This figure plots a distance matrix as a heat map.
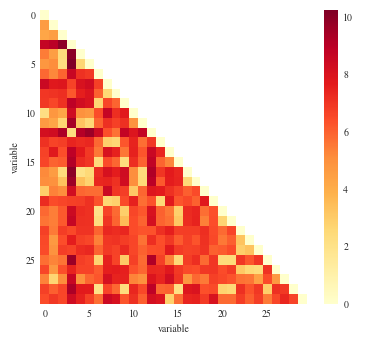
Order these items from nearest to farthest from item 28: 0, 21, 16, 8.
21, 8, 0, 16
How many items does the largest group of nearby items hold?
7
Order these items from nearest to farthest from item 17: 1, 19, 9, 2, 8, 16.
16, 2, 1, 19, 8, 9
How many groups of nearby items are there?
8
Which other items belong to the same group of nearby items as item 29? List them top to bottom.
14
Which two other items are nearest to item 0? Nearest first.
10, 18
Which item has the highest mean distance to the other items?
3
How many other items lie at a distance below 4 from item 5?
5
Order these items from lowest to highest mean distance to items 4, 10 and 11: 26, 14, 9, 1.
1, 26, 14, 9
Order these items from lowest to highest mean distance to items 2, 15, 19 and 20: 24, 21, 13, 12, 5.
21, 13, 5, 24, 12
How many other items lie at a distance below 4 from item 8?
3
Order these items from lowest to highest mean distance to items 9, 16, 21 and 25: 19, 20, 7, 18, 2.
20, 2, 18, 19, 7
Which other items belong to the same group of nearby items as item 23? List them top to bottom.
22, 24, 26
